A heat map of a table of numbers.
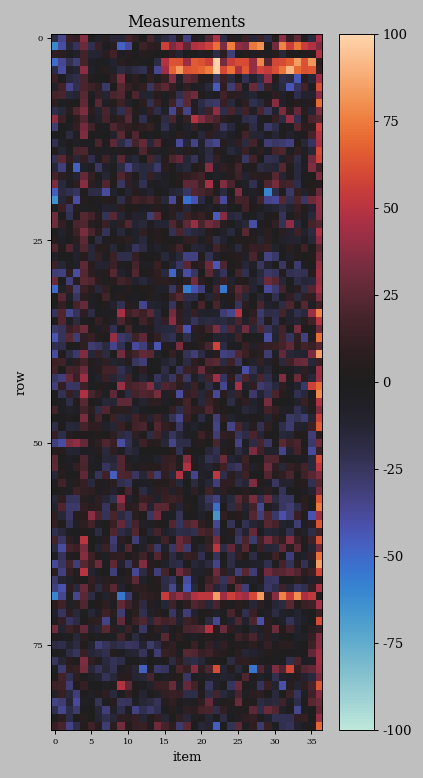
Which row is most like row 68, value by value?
29
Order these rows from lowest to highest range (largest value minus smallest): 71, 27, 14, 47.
71, 27, 14, 47
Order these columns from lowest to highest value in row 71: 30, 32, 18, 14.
18, 30, 32, 14
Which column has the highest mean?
36
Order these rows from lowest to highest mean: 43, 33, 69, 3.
33, 43, 69, 3
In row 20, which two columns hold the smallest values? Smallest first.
0, 18
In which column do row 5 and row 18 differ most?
9
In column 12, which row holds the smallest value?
78
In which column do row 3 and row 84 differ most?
22
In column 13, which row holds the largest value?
43
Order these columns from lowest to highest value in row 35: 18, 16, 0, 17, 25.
18, 0, 17, 25, 16
